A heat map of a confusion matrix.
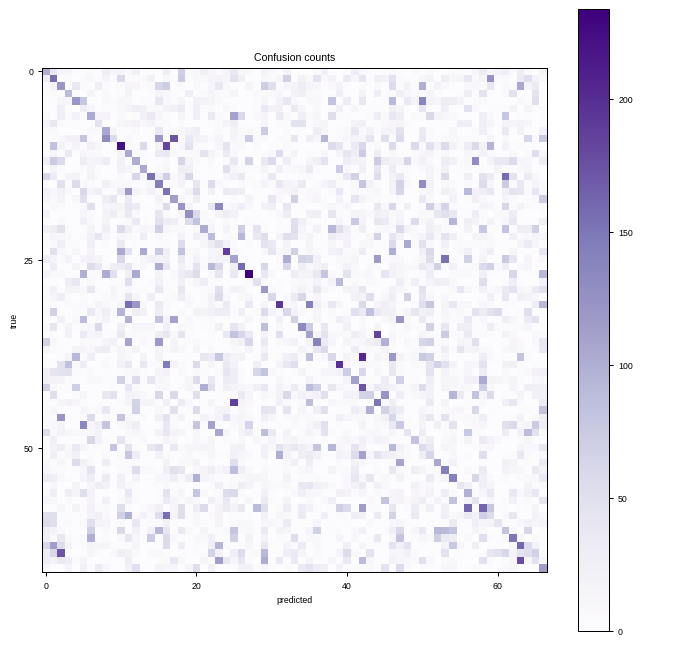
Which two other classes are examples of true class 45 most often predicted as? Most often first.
43, 66
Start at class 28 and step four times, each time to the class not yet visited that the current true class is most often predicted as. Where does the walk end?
42
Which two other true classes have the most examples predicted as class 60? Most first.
32, 64
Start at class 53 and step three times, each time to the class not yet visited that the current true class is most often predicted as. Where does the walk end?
35
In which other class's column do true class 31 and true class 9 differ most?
17
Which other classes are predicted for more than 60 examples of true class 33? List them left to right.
5, 11, 15, 17, 47
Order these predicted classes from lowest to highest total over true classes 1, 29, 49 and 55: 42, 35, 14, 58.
14, 35, 58, 42
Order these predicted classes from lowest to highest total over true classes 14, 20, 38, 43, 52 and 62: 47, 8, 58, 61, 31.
31, 8, 58, 61, 47
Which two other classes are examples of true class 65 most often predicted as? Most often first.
63, 23
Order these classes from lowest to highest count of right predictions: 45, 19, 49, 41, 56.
45, 49, 56, 41, 19
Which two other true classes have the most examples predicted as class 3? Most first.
39, 40
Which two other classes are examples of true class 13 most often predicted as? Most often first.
39, 24
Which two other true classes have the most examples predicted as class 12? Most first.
31, 27
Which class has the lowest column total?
60
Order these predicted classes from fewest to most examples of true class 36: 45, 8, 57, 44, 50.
8, 44, 57, 50, 45
